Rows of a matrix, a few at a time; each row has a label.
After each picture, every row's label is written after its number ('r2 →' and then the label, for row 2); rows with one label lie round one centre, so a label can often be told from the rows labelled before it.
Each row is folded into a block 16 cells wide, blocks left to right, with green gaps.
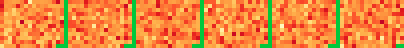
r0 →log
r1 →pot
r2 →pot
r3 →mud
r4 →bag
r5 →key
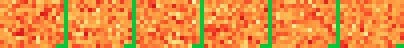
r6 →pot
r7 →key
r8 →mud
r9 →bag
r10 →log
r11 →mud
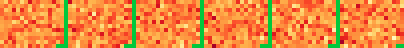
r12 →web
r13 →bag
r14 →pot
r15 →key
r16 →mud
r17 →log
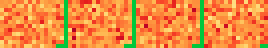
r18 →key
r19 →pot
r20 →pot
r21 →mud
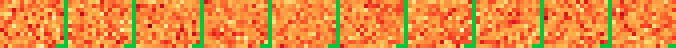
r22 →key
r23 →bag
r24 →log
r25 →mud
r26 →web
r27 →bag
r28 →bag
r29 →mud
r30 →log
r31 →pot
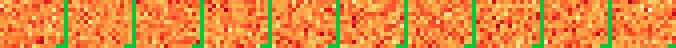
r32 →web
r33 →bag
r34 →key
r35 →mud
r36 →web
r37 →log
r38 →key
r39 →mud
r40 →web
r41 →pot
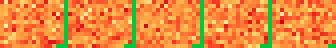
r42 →bag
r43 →pot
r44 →web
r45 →mud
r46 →bag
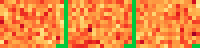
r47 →mud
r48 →mud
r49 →log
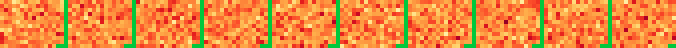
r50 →log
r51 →pot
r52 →mud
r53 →web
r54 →key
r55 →key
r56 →pot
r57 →pot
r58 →log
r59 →pot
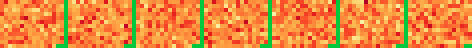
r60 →bag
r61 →web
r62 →web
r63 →key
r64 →pot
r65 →bag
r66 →mud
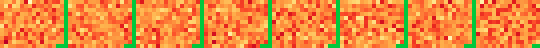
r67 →log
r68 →key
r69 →pot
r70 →bag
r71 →bag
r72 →key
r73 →key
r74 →web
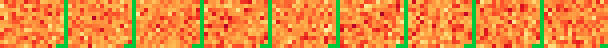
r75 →mud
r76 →key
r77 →bag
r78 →mud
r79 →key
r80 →pot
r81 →key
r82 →web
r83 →mud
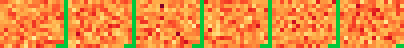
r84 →bag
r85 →web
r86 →bag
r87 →mud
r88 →web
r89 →web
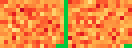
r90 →mud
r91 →bag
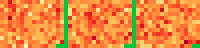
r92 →pot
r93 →mud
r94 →bag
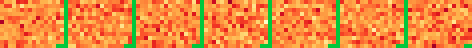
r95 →mud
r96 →log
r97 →mud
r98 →pot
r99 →mud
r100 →bag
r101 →web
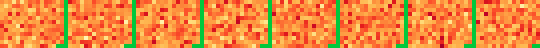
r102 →bag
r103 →bag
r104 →bag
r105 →pot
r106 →web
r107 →mud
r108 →log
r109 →mud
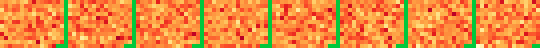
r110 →key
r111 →pot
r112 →pot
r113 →key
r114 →pot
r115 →mud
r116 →key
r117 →log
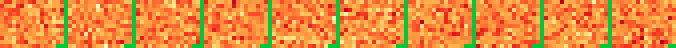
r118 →pot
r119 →bag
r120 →log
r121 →pot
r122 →pot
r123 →bag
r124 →key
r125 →bag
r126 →mud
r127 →bag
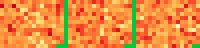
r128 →pot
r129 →pot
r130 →log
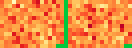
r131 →mud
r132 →mud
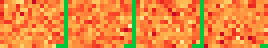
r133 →log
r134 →web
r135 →log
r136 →bag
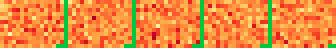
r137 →key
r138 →web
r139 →log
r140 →web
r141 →log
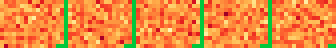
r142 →key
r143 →web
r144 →log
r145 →pot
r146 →web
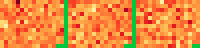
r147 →web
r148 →pot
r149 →mud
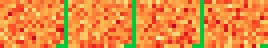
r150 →web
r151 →web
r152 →web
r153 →mud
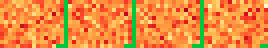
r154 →bag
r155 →key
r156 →mud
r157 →log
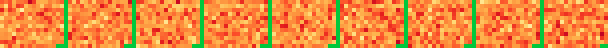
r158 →log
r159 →key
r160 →log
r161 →mud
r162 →pot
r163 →log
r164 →mud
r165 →web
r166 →log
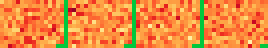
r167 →mud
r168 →log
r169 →mud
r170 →pot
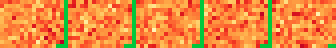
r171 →bag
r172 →pot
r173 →mud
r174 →key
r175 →log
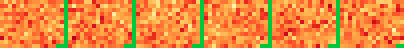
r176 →web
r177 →log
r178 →log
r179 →mud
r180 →web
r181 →pot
